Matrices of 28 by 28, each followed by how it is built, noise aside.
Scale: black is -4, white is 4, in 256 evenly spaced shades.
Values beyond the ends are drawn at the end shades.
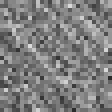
Toeplitz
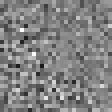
lower triangular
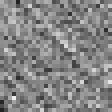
Toeplitz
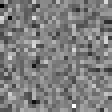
uneven columns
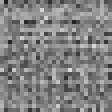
blocks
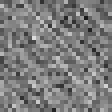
Toeplitz
